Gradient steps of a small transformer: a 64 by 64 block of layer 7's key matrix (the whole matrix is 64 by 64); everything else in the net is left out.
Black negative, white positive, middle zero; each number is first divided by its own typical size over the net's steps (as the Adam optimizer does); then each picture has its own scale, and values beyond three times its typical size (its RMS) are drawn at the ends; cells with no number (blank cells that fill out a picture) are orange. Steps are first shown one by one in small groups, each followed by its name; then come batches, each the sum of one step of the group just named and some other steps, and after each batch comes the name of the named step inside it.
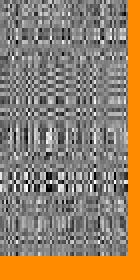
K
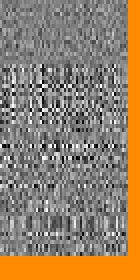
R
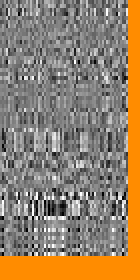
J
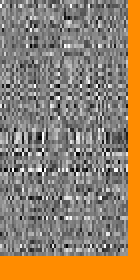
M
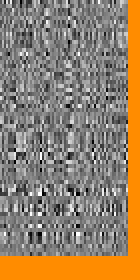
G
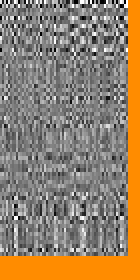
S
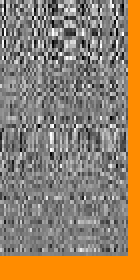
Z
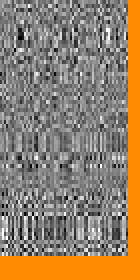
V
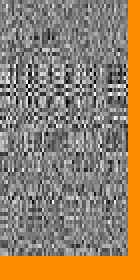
M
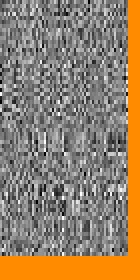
J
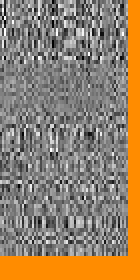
Z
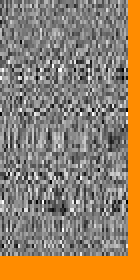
J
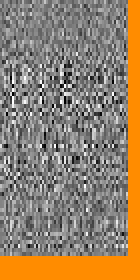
R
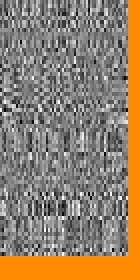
J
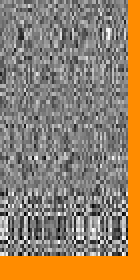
V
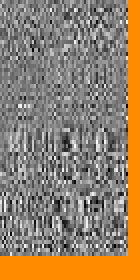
M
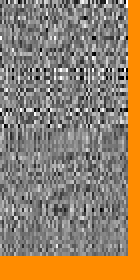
S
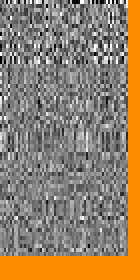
S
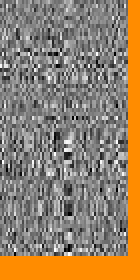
Z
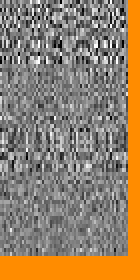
Z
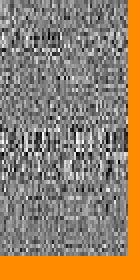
M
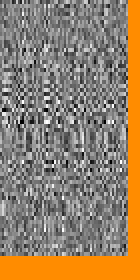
J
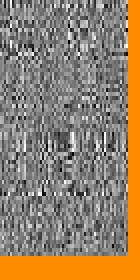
G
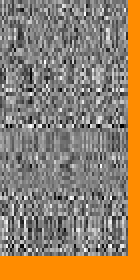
V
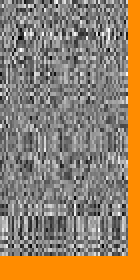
V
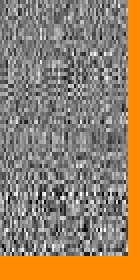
J
